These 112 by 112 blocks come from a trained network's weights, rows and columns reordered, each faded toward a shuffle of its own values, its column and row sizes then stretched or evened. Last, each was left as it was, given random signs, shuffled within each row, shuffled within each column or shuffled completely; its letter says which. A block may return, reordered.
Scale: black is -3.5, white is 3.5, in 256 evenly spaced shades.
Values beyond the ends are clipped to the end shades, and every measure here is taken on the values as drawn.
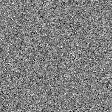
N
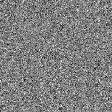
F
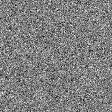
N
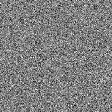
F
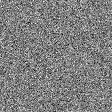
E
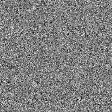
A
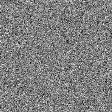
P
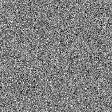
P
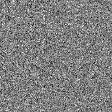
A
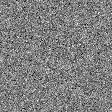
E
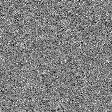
N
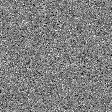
E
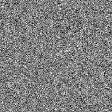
F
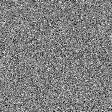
N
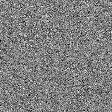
A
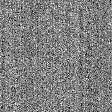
P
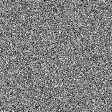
N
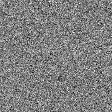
P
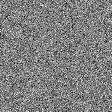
N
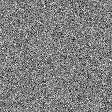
E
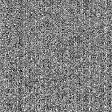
F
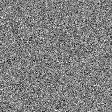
N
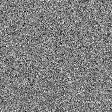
N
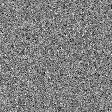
E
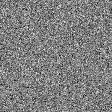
E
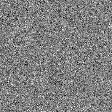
A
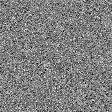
E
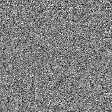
A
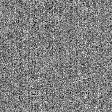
F
